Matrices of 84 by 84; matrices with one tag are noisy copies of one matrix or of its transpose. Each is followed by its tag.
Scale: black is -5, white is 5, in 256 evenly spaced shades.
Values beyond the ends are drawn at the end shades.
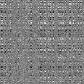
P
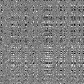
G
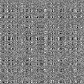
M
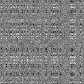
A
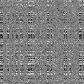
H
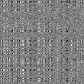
P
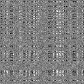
A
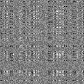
A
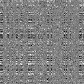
H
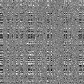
H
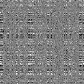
H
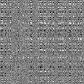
P
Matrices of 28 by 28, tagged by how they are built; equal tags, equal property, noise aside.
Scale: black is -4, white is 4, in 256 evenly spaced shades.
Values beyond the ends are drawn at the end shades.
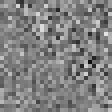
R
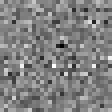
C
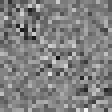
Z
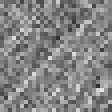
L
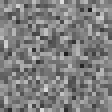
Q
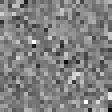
Z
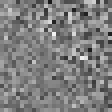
R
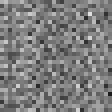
Q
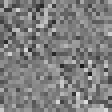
Z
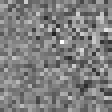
R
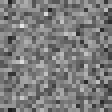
Q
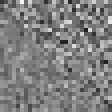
R
